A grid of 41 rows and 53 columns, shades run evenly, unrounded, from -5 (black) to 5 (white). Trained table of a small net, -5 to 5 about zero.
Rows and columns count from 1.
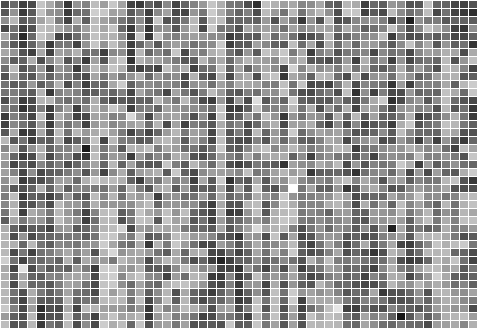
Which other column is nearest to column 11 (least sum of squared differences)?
25
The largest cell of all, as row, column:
24, 33
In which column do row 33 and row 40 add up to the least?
45
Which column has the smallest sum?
3
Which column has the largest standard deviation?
53
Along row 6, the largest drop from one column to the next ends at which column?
26
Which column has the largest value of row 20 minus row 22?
5
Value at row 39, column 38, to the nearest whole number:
4
